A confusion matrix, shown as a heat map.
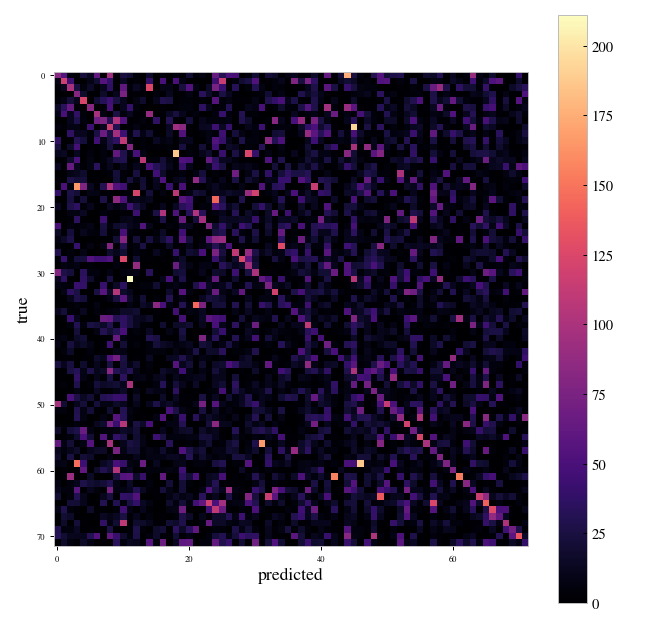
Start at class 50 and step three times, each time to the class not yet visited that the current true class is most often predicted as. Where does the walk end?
38
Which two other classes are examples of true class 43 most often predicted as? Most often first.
60, 9
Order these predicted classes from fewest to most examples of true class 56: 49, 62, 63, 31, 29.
29, 63, 62, 49, 31
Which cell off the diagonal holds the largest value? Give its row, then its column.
31, 11
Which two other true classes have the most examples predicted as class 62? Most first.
53, 16
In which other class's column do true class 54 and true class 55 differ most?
52
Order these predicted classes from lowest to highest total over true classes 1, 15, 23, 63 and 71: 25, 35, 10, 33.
10, 35, 33, 25
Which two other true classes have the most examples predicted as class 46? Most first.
59, 51
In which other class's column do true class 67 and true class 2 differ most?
14
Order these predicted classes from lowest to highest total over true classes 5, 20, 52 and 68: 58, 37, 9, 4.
4, 37, 9, 58
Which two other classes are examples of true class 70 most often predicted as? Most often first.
48, 44
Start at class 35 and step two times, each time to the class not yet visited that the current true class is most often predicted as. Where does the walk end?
16
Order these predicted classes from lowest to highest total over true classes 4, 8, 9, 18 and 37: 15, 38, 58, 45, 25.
15, 58, 25, 38, 45
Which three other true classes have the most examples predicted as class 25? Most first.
1, 65, 66
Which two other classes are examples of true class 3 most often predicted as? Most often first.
10, 71
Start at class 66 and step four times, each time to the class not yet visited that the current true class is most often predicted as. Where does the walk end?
32
